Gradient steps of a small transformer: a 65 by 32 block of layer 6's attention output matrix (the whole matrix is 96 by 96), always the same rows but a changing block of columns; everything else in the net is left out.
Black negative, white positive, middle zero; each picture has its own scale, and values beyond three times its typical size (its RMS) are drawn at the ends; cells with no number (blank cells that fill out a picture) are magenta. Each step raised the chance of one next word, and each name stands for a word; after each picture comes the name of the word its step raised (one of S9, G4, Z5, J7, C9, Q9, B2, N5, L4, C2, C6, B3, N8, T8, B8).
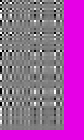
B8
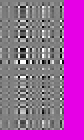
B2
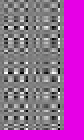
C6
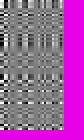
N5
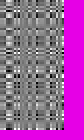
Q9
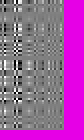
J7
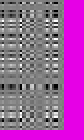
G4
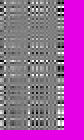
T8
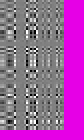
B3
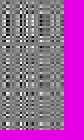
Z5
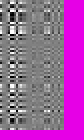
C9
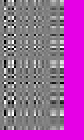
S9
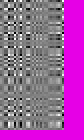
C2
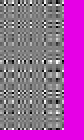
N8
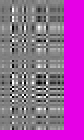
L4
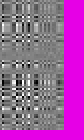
L4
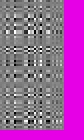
B3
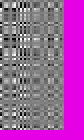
C2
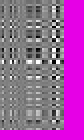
B2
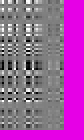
J7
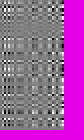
T8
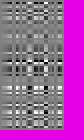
T8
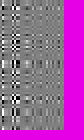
S9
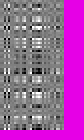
C6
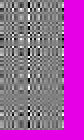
C2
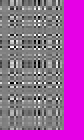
S9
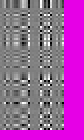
N5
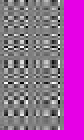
S9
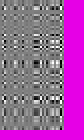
S9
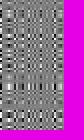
G4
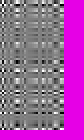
N8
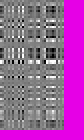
B2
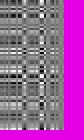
Q9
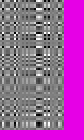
C2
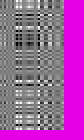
N5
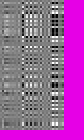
Z5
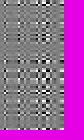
N8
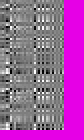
C6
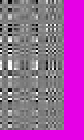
J7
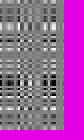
L4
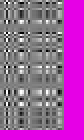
B8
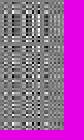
Z5
